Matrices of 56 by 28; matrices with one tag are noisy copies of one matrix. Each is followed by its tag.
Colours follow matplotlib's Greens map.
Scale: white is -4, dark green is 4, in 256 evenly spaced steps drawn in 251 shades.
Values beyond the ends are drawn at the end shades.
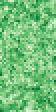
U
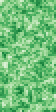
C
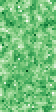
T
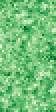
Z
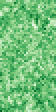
U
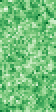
U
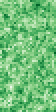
C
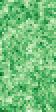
U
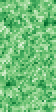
T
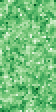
U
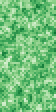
C
